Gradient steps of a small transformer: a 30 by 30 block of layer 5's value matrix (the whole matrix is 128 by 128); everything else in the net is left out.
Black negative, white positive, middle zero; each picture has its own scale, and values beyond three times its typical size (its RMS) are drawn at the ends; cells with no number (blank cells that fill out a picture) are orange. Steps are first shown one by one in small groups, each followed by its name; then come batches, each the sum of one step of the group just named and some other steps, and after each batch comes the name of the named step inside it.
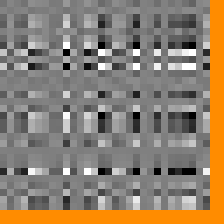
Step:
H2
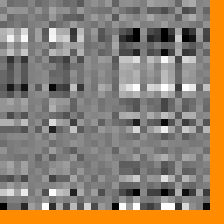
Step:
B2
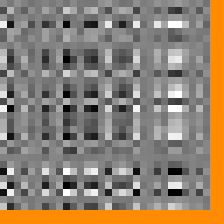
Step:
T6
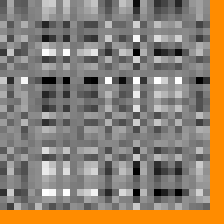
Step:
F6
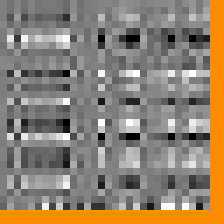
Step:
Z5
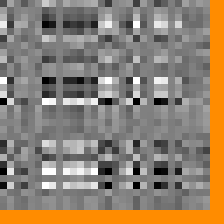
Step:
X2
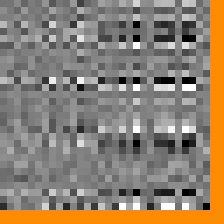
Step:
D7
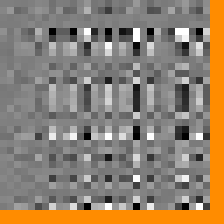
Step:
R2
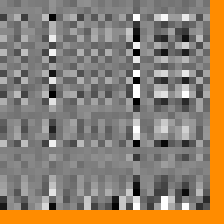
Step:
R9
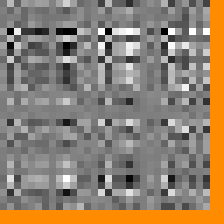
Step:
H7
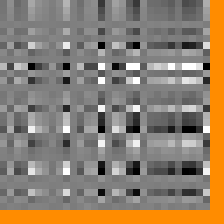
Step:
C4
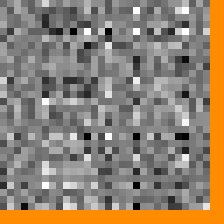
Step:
X2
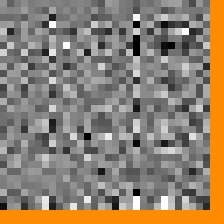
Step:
R9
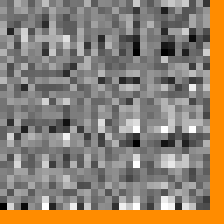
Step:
Z5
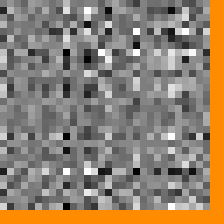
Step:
T6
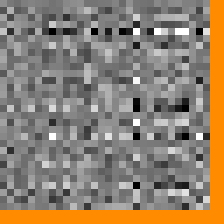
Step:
R2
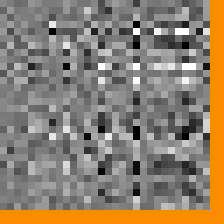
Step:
C4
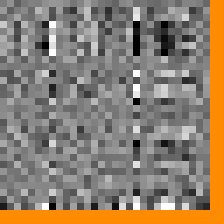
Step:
R9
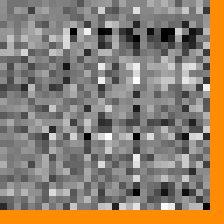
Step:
B2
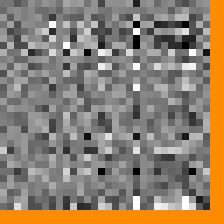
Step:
H2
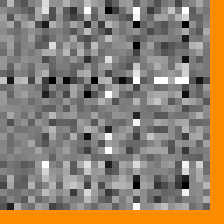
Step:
F6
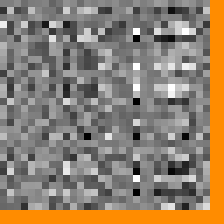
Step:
T6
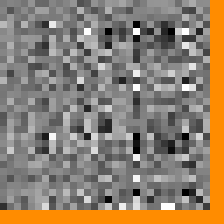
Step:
D7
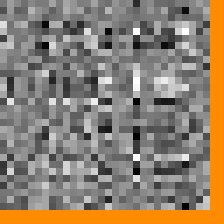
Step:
X2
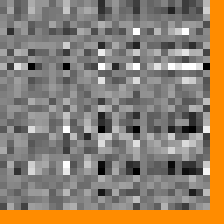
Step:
C4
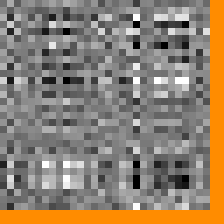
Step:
H7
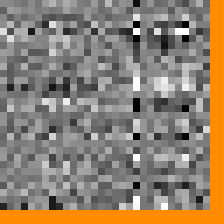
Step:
B2
